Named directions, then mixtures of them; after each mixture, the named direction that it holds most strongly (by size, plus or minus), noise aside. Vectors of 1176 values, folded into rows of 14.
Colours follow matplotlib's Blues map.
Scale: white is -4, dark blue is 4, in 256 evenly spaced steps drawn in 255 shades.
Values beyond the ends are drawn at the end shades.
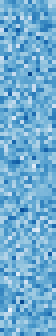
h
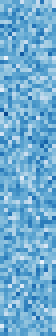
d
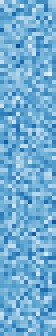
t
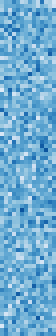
d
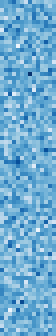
h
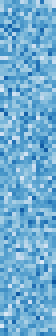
d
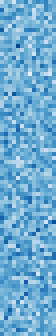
t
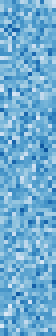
d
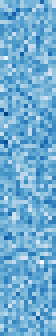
d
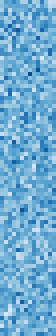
h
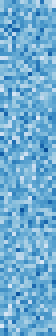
d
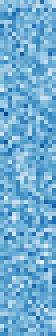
d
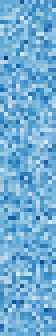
d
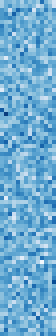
d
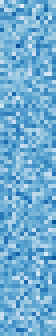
t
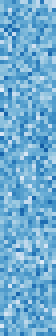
d
